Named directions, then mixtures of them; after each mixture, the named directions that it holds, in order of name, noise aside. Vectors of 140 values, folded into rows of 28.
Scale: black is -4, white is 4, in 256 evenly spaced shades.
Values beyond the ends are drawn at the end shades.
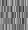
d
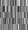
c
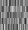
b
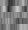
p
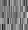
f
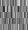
c.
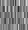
c.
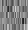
d, p.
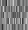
c, d, f.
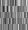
c.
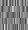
b, d.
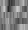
p.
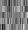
f, p.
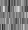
c, f, p.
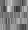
p.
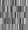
c, d, f.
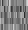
b, c, d.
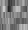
p.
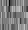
b, f, p.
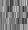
d, f, p.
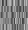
d.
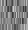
d, p.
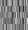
d.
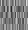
c, d.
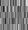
c.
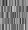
b, d, f.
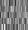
b.
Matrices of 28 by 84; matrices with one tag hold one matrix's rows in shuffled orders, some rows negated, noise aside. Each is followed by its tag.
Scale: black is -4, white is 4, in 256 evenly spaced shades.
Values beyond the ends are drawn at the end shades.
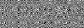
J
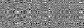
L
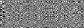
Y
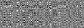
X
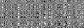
J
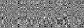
J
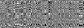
L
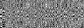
Y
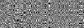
L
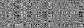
L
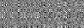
J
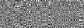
L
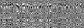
X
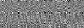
J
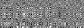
X
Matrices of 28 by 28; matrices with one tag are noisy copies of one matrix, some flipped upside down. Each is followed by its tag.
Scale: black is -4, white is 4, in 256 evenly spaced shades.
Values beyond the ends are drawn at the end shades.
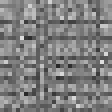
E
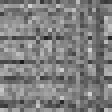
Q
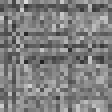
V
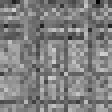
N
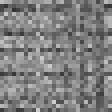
Q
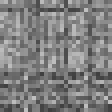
N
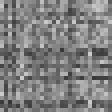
V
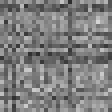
V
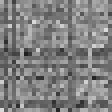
V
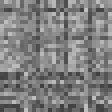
N
